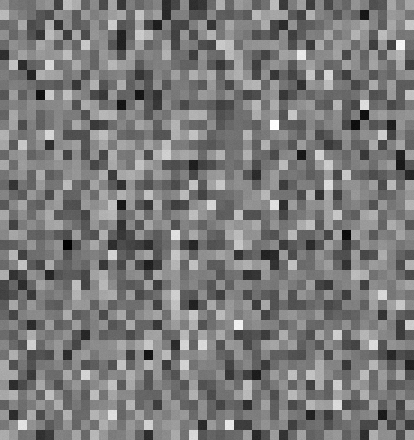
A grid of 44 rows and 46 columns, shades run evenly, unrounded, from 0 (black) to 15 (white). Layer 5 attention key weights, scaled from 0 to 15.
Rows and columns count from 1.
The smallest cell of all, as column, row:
8, 25
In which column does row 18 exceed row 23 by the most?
14
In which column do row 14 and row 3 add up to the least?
18
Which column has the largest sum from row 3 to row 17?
6
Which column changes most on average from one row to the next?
17
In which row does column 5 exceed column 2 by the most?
39
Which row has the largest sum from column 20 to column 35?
32
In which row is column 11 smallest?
13
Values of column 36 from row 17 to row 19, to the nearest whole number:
9 6 6
